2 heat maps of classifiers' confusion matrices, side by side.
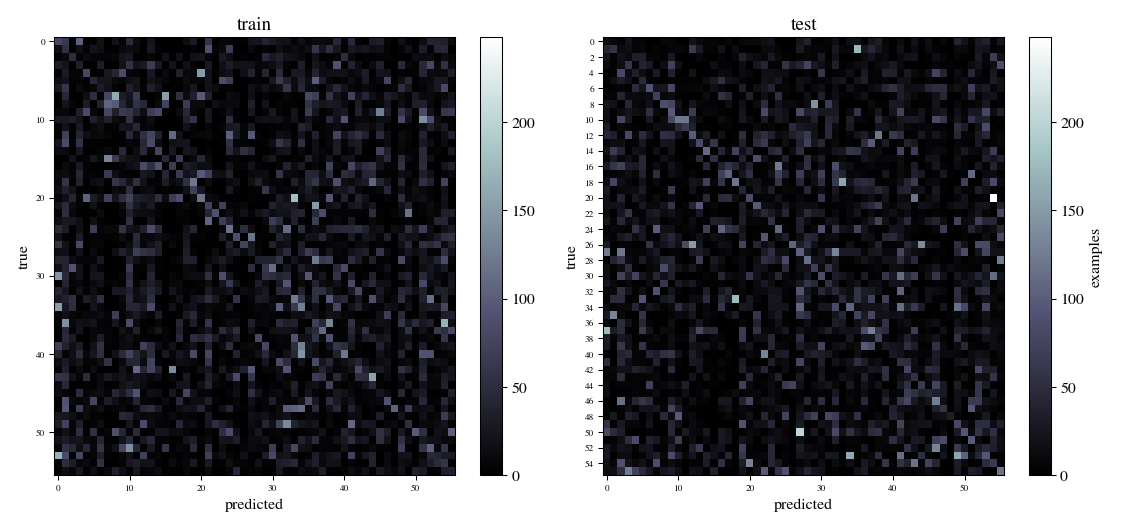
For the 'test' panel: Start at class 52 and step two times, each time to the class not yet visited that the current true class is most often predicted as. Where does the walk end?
2
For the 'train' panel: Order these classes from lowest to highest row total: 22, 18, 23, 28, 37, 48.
48, 23, 22, 37, 28, 18
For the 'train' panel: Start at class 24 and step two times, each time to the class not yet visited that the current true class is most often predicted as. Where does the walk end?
42
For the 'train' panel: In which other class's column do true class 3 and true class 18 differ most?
19
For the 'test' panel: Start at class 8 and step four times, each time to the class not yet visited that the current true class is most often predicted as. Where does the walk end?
55
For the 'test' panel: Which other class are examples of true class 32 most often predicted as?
41
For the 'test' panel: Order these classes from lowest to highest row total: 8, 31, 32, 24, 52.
31, 8, 52, 32, 24
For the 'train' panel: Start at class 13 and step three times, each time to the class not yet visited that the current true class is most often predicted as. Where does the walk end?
36
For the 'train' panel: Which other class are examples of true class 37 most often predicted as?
55
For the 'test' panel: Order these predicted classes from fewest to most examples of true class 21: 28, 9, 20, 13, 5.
20, 28, 5, 9, 13
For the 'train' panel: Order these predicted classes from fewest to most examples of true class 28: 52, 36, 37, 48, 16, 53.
16, 52, 53, 37, 48, 36
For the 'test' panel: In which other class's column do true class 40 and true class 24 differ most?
22
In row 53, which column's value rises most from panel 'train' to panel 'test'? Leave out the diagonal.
34
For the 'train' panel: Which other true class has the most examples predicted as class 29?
39
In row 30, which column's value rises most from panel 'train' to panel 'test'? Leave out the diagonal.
54
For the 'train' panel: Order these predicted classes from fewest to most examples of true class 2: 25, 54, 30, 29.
25, 54, 30, 29
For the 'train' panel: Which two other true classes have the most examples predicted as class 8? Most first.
7, 50
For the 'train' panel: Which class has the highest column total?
1
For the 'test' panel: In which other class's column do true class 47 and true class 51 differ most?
4
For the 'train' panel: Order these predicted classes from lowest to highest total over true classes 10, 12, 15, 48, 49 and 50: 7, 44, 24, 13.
44, 13, 7, 24
